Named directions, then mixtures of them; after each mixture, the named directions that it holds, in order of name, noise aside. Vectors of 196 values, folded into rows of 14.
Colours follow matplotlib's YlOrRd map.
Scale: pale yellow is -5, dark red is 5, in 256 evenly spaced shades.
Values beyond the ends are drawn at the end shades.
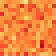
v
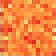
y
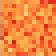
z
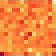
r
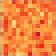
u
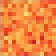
y, z.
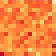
r.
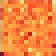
r.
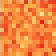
u, z.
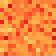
y.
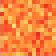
u, y.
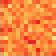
y.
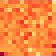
r.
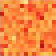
v.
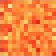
y.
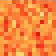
u.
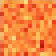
v.
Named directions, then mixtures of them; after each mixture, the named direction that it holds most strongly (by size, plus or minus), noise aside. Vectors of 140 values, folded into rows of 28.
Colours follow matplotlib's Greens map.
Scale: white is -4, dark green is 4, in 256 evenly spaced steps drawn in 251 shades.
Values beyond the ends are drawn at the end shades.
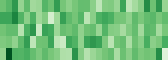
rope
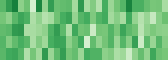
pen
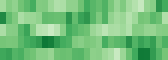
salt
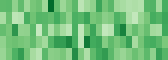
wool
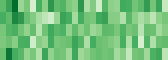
pen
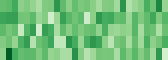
rope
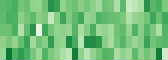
rope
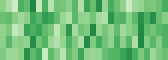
pen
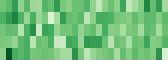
rope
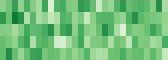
wool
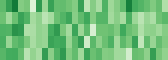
pen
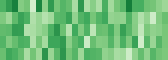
pen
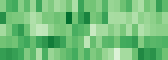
salt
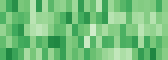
pen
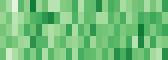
pen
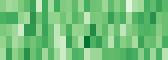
pen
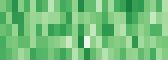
wool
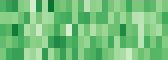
pen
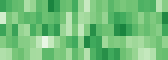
salt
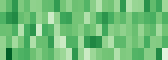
rope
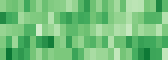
salt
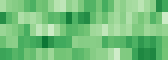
salt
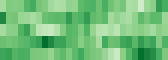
salt
